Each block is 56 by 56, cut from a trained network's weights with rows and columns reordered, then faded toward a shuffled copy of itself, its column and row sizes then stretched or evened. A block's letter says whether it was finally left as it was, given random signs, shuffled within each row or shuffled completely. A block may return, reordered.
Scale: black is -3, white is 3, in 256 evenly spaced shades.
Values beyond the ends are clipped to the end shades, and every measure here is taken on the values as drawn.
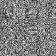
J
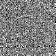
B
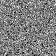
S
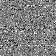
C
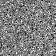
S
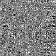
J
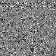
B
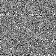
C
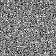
C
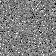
S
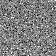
S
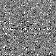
B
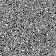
S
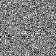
J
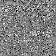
B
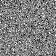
S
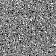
S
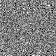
C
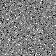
S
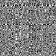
J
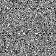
C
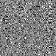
J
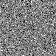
S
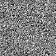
B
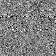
C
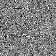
C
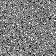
S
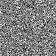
S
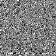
B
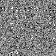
B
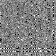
J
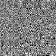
J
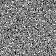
S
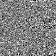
B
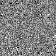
B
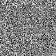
B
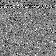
C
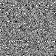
C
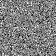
S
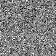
C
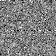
C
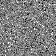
S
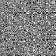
J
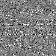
C
